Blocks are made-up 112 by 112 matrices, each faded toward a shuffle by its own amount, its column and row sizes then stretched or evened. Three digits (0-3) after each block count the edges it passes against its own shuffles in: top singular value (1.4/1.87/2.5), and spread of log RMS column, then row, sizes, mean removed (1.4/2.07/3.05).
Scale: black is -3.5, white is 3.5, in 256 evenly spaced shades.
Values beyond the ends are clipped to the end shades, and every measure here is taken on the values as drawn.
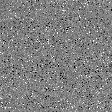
0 0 1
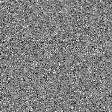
1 1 1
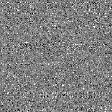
2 1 2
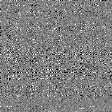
1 2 3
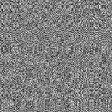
3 2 0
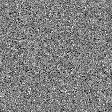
0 0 1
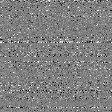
1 1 3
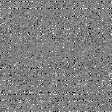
1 2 3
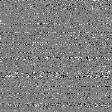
0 1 3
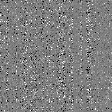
1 3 1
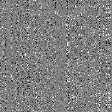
2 3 0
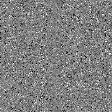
0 2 0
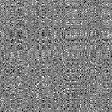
3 2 1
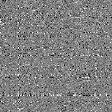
2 1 2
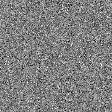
0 1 1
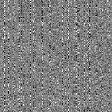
3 3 0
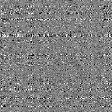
3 2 3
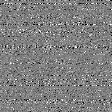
1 0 3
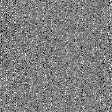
0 3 0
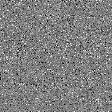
0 0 2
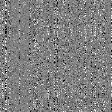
2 3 0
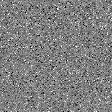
1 0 1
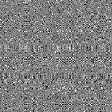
3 1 2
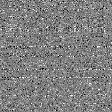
2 0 2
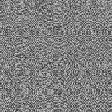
3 0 1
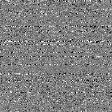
1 1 3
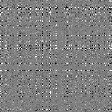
3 3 3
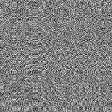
3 0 2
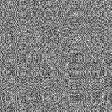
3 1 0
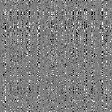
3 3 2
